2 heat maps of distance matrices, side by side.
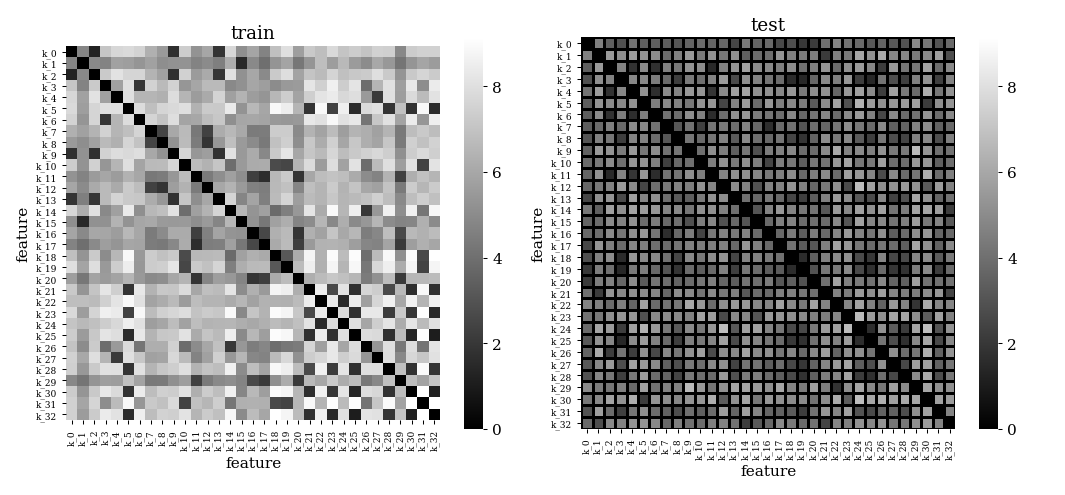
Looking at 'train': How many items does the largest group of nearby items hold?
7
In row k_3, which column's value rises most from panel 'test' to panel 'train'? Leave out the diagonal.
k_25
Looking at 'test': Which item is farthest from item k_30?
k_24
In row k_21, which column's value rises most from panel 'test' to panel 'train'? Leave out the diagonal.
k_14
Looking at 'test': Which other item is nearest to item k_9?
k_15
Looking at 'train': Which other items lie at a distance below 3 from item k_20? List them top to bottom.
k_11, k_16, k_17, k_29
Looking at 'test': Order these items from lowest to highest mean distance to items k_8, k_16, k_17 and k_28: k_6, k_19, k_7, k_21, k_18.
k_19, k_7, k_18, k_6, k_21
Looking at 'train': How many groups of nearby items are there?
10
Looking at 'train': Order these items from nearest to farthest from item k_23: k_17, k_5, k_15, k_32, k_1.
k_32, k_5, k_15, k_1, k_17
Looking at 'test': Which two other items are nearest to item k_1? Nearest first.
k_21, k_32
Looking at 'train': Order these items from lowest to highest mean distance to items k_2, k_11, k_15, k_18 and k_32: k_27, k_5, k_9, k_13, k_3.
k_13, k_9, k_5, k_3, k_27
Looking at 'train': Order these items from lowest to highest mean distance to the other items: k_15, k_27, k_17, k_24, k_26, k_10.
k_17, k_15, k_26, k_10, k_27, k_24
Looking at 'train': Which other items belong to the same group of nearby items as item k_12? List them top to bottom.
k_7, k_8
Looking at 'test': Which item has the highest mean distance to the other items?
k_30
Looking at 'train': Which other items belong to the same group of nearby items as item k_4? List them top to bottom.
k_27
